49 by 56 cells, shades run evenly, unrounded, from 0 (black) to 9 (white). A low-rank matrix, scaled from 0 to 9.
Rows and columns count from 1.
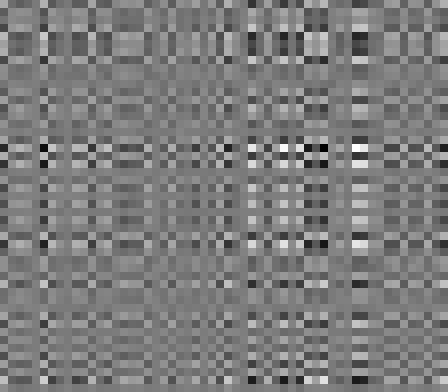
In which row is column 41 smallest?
19
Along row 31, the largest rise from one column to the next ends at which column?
7
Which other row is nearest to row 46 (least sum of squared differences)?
18
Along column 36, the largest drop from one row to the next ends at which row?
20
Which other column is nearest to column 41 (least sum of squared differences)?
6
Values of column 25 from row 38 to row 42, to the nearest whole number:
4 4 5 3 5
